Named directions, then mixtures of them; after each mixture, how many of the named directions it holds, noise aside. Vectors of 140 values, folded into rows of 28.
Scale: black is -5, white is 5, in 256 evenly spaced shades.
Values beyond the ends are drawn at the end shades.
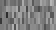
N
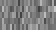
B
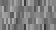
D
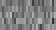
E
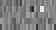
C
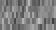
four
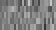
four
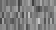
three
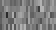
four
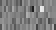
one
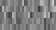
four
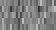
one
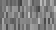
four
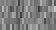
one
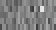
two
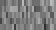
two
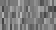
one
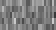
two
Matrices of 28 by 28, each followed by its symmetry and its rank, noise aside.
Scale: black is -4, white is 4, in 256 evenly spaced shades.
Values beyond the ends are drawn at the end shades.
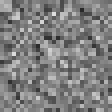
symmetric, rank six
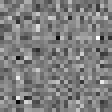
no symmetry, rank four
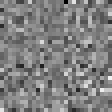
no symmetry, rank six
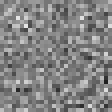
symmetric, rank six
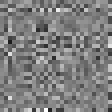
no symmetry, rank three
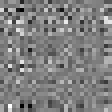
no symmetry, rank three
